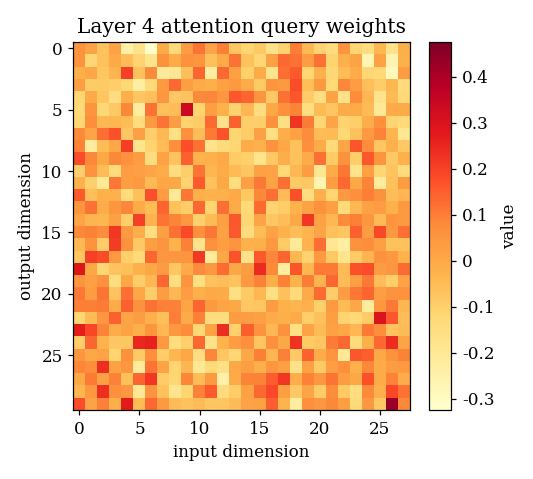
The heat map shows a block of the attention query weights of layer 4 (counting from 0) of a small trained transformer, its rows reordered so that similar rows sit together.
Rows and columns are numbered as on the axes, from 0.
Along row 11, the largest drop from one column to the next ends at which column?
25
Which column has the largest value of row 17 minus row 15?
6
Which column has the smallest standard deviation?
7
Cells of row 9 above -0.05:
18
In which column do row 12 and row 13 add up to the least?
8
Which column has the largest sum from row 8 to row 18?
24
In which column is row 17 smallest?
11
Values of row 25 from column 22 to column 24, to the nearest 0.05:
-0.2 0.15 0.15
